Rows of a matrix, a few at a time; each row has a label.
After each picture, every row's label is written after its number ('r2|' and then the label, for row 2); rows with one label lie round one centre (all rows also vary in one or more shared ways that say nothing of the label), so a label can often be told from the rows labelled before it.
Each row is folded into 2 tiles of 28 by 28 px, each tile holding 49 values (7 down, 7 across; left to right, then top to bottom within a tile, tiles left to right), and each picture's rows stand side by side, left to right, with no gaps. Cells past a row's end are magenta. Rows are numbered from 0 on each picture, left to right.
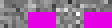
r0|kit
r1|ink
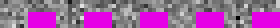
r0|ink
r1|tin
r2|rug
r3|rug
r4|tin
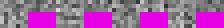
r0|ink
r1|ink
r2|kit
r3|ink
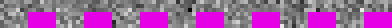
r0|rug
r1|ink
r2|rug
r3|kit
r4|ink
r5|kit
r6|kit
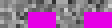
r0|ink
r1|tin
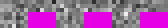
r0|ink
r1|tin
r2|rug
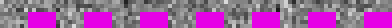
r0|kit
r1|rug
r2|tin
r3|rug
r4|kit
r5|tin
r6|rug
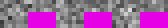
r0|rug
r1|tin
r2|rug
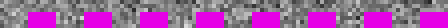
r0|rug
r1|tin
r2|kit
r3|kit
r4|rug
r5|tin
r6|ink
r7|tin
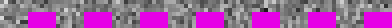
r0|tin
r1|ink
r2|tin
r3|tin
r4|rug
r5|kit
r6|tin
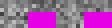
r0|ink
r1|rug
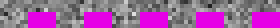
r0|rug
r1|kit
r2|ink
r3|tin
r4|ink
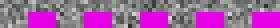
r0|kit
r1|rug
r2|ink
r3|tin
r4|tin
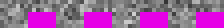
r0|rug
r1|kit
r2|ink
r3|rug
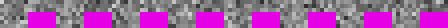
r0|kit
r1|ink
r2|rug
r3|rug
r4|tin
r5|rug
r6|rug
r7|ink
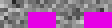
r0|tin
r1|kit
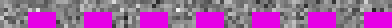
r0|tin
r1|kit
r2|tin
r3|ink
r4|tin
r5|ink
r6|kit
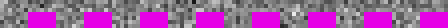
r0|tin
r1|kit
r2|kit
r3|kit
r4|tin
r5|rug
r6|ink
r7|rug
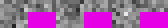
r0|kit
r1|kit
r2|rug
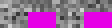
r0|tin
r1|ink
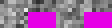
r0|ink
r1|kit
